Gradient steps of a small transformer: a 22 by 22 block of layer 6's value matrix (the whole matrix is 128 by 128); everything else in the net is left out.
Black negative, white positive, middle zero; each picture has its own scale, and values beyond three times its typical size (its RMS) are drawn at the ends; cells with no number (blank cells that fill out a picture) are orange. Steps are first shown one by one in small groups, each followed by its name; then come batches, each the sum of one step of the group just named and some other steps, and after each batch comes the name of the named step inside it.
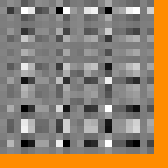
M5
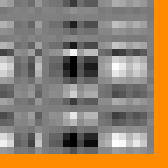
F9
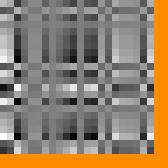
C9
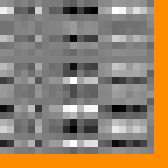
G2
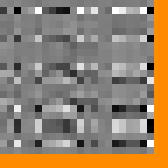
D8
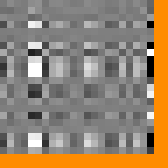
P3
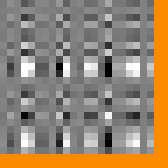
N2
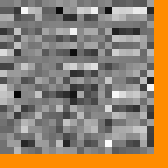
M5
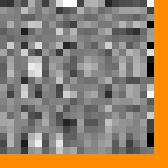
P3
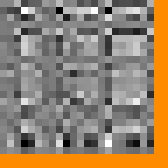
M5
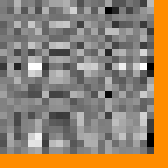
P3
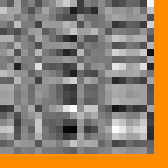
G2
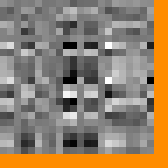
F9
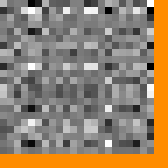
M5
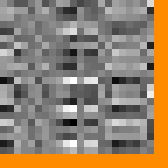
G2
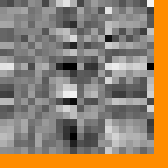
F9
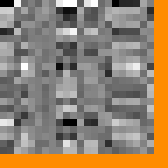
N2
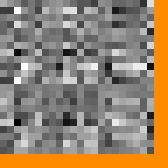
N2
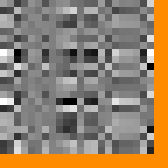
C9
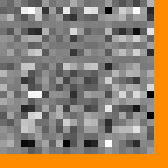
M5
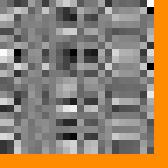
C9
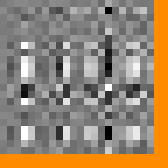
N2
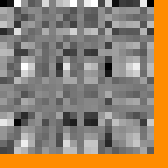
N2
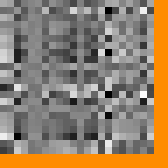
C9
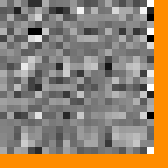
N2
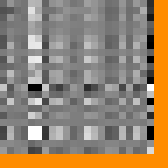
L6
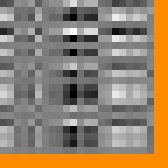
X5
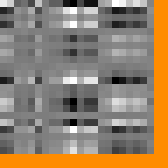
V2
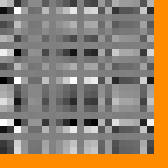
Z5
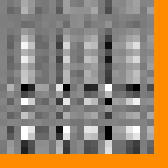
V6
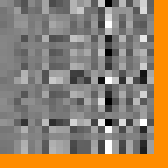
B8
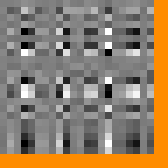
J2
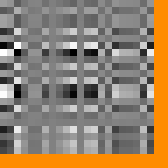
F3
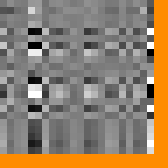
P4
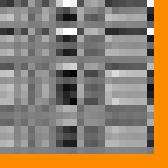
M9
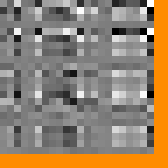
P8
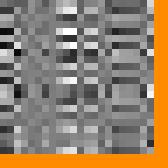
F3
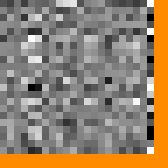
L6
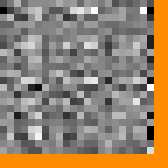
L6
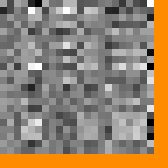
V6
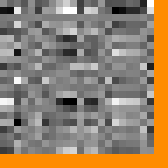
Z5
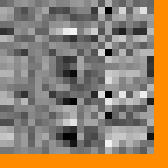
X5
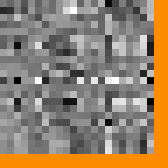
B8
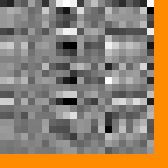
M9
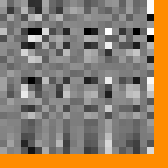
J2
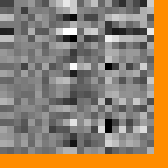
X5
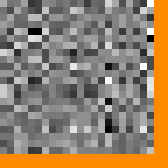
F3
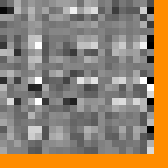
L6
